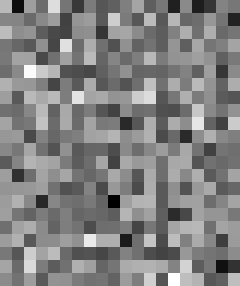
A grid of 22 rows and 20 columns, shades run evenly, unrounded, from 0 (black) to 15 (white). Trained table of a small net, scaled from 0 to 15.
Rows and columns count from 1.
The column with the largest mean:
13
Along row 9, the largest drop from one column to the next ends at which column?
5
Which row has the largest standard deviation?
1
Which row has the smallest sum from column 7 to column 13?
20
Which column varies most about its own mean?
15
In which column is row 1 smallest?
2
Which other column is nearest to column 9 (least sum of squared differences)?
7
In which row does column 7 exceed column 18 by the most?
8
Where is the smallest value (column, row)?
10, 16
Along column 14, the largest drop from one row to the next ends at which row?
22
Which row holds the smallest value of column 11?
19
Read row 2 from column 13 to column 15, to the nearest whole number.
11 5 11
